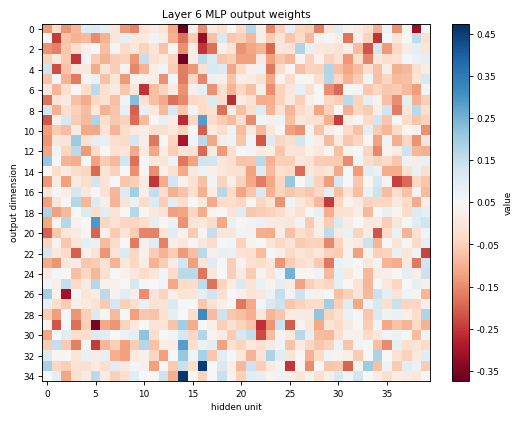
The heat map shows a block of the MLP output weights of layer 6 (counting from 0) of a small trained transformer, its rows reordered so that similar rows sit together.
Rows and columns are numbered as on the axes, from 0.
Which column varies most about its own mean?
14
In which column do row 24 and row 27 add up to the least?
16
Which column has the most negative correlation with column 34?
21
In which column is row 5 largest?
29
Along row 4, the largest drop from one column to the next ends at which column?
1
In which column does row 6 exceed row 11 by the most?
22
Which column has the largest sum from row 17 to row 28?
39
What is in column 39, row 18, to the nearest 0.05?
0.1
